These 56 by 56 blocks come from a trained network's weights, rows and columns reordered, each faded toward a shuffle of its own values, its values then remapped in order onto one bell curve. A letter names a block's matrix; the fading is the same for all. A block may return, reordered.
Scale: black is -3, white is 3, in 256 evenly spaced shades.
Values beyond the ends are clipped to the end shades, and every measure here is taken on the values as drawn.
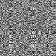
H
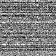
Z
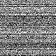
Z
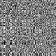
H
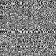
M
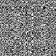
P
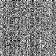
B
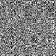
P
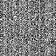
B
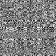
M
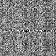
B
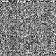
B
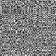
P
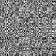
H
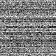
Z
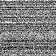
Z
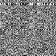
M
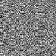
H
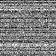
Z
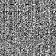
B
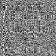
P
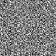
P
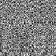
P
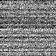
Z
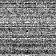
Z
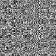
P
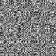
H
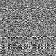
M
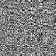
P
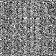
B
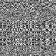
M
